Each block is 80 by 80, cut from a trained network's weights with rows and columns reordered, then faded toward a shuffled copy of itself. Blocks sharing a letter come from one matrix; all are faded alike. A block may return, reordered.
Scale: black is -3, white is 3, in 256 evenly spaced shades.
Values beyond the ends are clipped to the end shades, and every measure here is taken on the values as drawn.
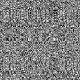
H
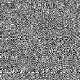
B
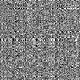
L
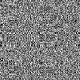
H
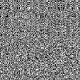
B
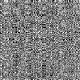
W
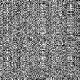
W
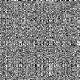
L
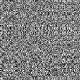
H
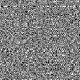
B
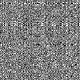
L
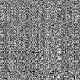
W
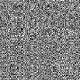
B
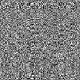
H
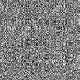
B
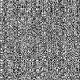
L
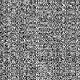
W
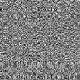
H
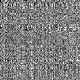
L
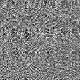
B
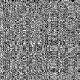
W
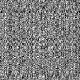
W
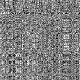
L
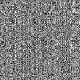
L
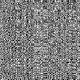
W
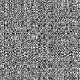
L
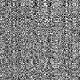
L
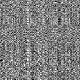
W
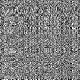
W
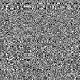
B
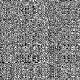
L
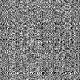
W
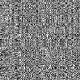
W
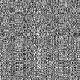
L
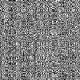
W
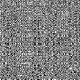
W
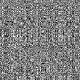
L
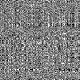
L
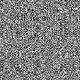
B
